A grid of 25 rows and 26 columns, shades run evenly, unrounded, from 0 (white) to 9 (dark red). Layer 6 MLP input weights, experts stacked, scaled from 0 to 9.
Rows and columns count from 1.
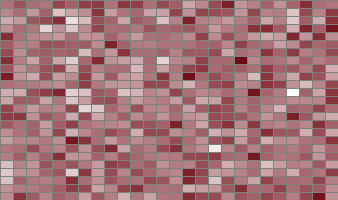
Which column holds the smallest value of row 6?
22
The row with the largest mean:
1
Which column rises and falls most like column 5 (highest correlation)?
3
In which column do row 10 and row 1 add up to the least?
20
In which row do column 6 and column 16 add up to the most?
23
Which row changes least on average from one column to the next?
6
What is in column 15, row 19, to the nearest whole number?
5
